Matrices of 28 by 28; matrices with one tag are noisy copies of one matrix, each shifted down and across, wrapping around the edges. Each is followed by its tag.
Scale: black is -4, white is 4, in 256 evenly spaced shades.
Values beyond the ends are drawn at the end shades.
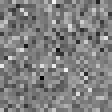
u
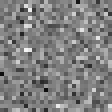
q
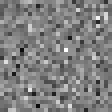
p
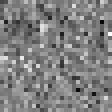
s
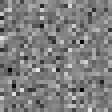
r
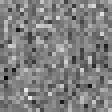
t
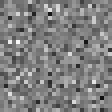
p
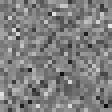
u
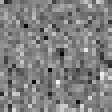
s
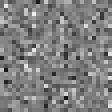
p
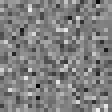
p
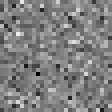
q
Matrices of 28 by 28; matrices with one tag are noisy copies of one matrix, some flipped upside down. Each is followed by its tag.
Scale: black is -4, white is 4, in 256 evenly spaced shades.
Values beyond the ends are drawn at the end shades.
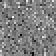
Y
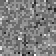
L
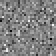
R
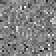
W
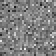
W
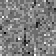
L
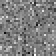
L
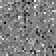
L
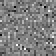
W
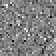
R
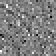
R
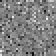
Y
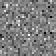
R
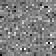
W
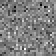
W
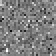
R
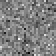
L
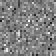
R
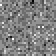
Y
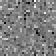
L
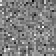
Y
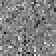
L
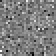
Y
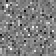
R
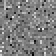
Y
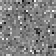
L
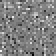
Y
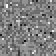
R
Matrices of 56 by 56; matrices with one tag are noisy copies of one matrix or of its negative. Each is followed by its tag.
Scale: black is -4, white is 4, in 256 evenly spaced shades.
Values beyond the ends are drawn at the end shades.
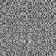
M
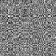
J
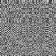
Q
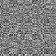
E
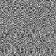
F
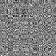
J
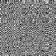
Q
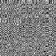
Q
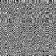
Q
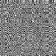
Q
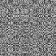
J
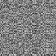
E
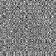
M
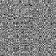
J
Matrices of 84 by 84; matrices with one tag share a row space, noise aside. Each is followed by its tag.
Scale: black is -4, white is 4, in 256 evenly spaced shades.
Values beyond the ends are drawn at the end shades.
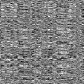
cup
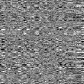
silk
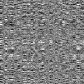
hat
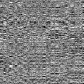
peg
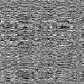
cup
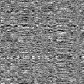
cup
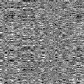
hat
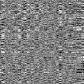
silk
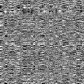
hat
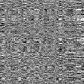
silk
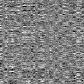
hat
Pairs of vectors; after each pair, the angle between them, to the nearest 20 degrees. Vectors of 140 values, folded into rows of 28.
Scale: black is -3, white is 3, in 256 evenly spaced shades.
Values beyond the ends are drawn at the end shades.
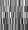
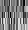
160 degrees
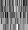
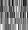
40 degrees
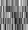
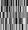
80 degrees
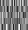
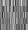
120 degrees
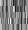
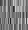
160 degrees
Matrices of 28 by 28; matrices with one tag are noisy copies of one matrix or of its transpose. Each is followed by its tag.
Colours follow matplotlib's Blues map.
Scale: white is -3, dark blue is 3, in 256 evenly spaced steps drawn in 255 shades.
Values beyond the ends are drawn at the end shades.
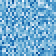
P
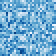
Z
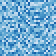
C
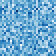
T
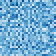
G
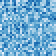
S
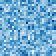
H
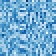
Z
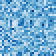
Z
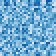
S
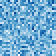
H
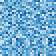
P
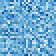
T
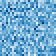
P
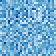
G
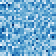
S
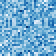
Z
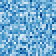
Z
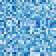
H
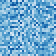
G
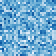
H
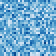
H
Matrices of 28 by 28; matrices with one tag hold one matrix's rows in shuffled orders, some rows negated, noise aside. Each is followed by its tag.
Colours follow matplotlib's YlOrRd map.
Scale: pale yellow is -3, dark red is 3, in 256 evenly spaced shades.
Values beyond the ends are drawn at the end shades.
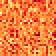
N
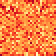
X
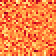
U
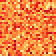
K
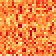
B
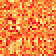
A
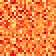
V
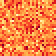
X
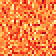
N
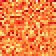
X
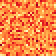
X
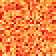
X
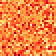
K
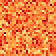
U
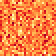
V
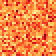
U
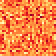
X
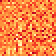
B
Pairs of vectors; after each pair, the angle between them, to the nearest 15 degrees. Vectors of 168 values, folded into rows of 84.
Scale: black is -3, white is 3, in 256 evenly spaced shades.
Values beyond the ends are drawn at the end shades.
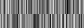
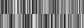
120 degrees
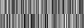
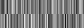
165 degrees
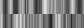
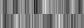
30 degrees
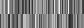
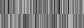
165 degrees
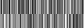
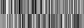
75 degrees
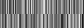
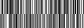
75 degrees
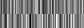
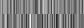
165 degrees
